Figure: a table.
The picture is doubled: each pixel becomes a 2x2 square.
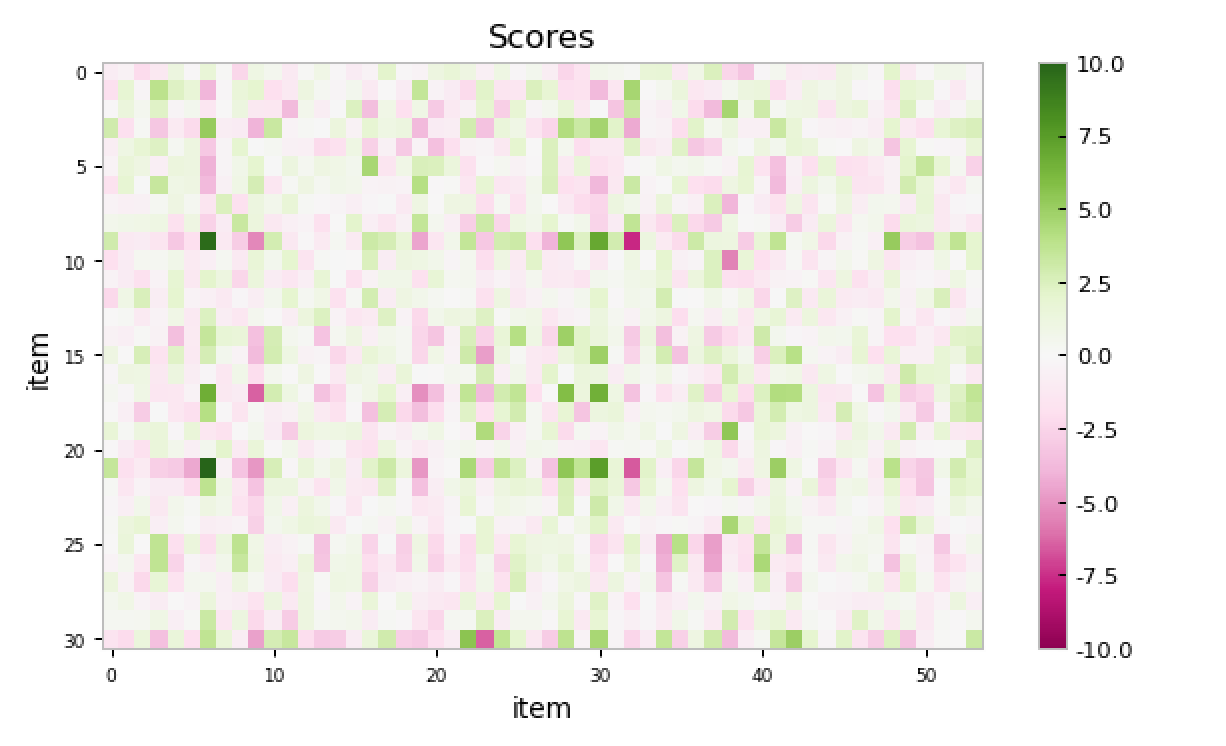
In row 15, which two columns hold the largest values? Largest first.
30, 42
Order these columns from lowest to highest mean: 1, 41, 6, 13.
13, 1, 41, 6
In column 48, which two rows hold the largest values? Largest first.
9, 21
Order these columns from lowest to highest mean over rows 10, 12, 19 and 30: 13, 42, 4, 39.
13, 39, 4, 42
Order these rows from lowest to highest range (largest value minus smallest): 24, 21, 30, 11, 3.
11, 24, 3, 30, 21
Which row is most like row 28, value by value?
23
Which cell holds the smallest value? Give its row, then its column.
9, 32
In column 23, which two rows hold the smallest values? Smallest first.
30, 15
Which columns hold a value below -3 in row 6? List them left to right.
6, 30, 41
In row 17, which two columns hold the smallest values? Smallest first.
9, 19
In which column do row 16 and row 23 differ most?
49
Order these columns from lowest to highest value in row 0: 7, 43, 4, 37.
43, 7, 4, 37
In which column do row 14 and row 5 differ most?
6
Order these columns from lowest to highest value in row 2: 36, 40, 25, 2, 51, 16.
16, 36, 51, 2, 25, 40
